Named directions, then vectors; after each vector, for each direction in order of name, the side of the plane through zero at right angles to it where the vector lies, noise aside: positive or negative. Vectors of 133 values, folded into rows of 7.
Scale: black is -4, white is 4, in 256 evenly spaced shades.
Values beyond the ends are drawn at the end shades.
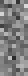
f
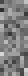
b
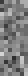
positive, positive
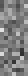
positive, positive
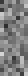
positive, positive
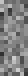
negative, negative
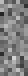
negative, negative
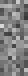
positive, negative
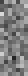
positive, positive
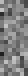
negative, negative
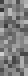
positive, positive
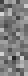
positive, positive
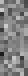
negative, negative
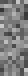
positive, negative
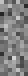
negative, negative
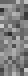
positive, negative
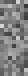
positive, negative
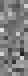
positive, positive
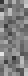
positive, positive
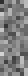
positive, positive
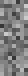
negative, positive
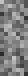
negative, negative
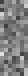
positive, positive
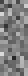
positive, positive
